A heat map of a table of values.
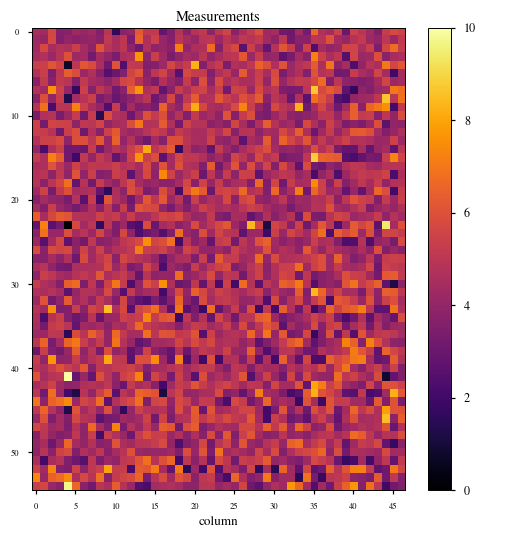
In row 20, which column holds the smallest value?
8
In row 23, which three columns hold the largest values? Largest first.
44, 27, 1
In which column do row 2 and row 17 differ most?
45
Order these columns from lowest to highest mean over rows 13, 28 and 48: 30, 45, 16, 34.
16, 30, 34, 45
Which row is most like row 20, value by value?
10
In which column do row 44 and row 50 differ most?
36
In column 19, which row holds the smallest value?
52
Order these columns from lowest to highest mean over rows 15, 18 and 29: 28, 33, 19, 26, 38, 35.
33, 26, 19, 38, 28, 35
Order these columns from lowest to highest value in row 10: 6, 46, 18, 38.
6, 38, 18, 46
